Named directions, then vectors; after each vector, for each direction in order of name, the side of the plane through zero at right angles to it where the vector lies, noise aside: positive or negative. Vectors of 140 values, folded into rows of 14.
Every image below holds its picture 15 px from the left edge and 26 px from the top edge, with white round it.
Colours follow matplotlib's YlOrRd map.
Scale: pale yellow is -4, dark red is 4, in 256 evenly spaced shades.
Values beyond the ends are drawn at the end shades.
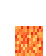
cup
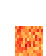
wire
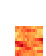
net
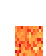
positive, positive, positive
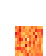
negative, negative, positive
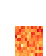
positive, negative, positive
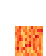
negative, negative, positive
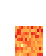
positive, negative, positive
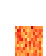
negative, negative, positive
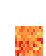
positive, positive, positive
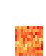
positive, negative, negative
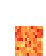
negative, negative, positive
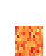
negative, positive, negative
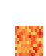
negative, negative, negative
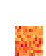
negative, positive, positive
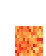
positive, positive, positive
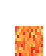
negative, positive, negative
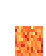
positive, positive, negative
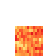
positive, negative, negative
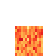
negative, negative, positive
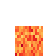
negative, positive, negative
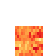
negative, negative, negative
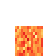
positive, positive, negative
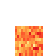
negative, negative, negative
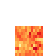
negative, negative, negative
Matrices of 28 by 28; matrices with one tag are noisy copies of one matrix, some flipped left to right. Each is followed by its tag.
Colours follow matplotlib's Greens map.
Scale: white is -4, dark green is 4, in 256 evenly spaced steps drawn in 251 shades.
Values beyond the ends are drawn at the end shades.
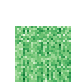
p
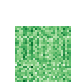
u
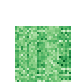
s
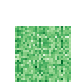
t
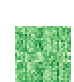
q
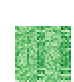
s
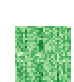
q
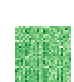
p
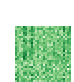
u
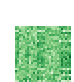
s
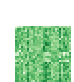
q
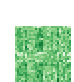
q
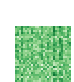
u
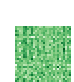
u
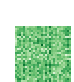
t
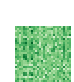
u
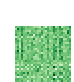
u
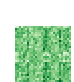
q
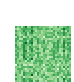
u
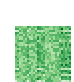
s
